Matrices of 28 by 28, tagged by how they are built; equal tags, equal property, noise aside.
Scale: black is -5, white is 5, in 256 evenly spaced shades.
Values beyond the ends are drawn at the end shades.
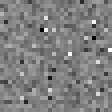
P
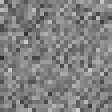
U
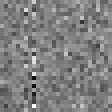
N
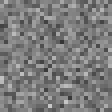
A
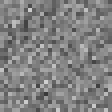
U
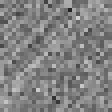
U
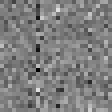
N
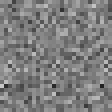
A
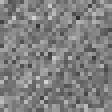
U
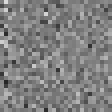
N
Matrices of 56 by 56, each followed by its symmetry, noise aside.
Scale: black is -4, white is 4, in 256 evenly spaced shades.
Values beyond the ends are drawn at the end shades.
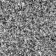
antisymmetric.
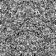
mirrored left to right.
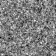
symmetric.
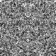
mirrored left to right.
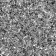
symmetric across the other diagonal.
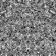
mirrored left to right.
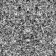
mirrored left to right.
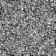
symmetric.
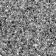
no symmetry.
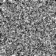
antisymmetric.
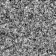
no symmetry.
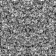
mirrored left to right.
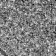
symmetric across the other diagonal.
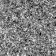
antisymmetric.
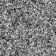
no symmetry.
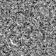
symmetric across the other diagonal.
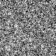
symmetric across the other diagonal.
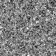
symmetric across the other diagonal.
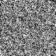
antisymmetric.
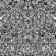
mirrored left to right.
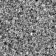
antisymmetric.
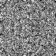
mirrored top to bottom.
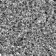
antisymmetric.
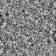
same after a half turn.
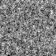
no symmetry.
